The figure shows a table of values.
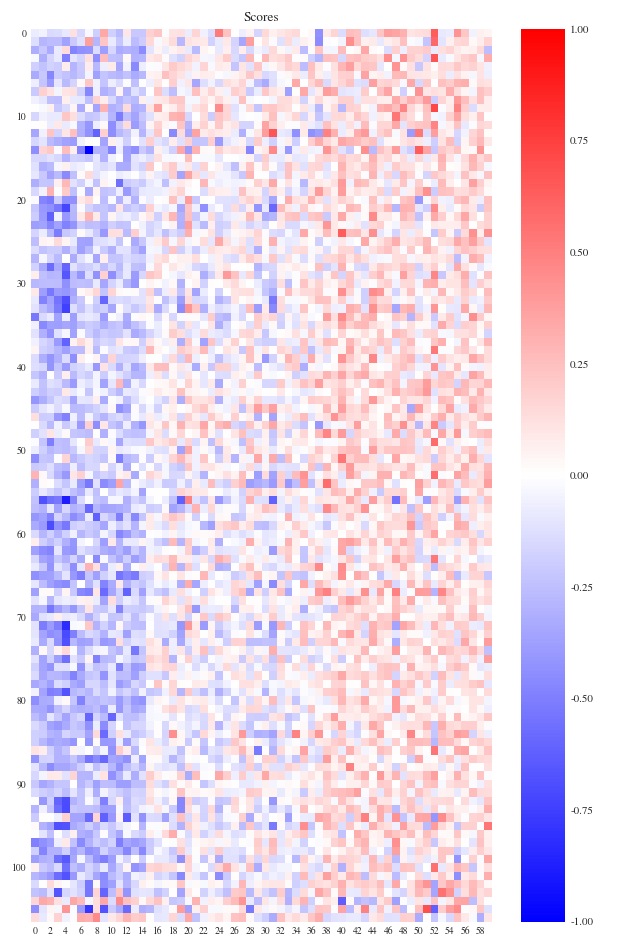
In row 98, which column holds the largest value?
47
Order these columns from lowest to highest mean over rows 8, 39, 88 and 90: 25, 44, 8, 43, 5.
5, 8, 25, 43, 44
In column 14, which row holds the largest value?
106
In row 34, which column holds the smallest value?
0
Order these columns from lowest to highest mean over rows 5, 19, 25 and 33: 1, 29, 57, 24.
1, 29, 24, 57
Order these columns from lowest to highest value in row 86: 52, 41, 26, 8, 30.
8, 30, 26, 41, 52
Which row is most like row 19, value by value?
102
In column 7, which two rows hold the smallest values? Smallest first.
14, 105
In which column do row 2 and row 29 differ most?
4
